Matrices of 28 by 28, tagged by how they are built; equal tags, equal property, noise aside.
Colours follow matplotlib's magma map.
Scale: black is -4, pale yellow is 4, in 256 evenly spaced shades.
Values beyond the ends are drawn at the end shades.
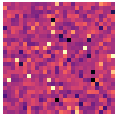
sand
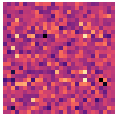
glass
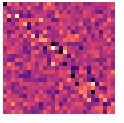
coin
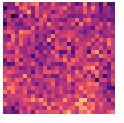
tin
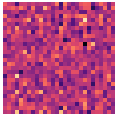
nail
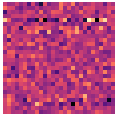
glass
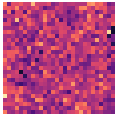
tin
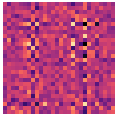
nail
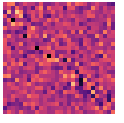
coin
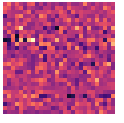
glass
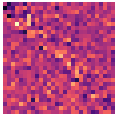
coin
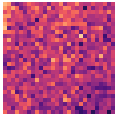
tin
